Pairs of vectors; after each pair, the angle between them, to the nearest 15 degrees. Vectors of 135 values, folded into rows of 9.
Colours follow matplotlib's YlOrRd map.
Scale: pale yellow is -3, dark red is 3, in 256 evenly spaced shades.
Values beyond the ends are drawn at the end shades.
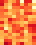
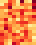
150 degrees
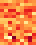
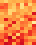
105 degrees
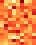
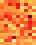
105 degrees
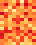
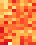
105 degrees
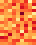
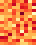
15 degrees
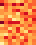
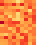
30 degrees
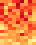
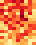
30 degrees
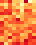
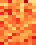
30 degrees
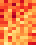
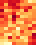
45 degrees
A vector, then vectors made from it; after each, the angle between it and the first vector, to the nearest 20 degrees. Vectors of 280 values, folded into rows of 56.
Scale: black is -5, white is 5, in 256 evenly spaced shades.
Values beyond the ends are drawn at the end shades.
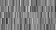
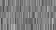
100 degrees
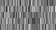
140 degrees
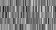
100 degrees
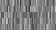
160 degrees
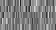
160 degrees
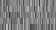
80 degrees
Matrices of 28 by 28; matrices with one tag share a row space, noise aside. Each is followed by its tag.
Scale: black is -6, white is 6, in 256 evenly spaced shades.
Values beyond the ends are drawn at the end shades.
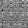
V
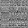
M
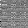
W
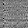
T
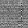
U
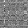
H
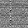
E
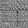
M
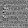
T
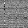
H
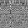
E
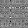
E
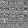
H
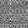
E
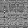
H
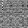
V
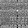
M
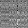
M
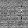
U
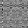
V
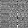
M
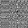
M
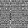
E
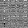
H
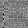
T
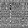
E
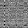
H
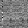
V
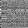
W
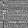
T
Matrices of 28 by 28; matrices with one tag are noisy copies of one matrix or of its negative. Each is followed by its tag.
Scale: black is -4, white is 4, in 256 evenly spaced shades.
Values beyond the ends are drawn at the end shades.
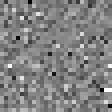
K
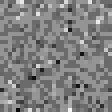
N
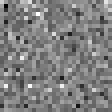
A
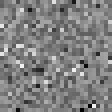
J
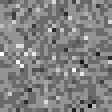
J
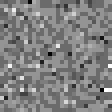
K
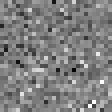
J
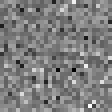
J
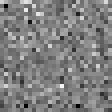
A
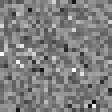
J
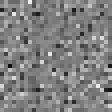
K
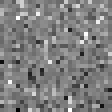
N
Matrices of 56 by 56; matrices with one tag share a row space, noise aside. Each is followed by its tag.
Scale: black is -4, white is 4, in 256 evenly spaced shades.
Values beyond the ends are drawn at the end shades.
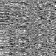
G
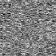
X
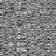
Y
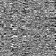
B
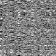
Y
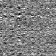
Y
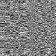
G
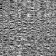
Y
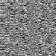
G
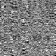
B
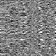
G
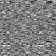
X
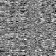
G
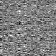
Y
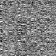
Y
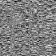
X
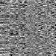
G
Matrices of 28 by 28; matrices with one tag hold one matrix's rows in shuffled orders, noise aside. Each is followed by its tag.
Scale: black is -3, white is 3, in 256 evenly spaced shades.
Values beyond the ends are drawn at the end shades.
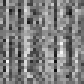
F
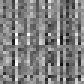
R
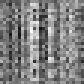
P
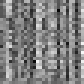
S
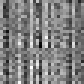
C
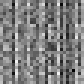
R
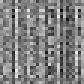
R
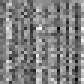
S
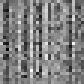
C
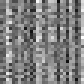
S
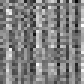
S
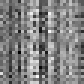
P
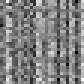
S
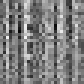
F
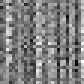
S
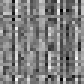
R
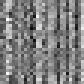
S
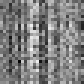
P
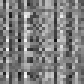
F
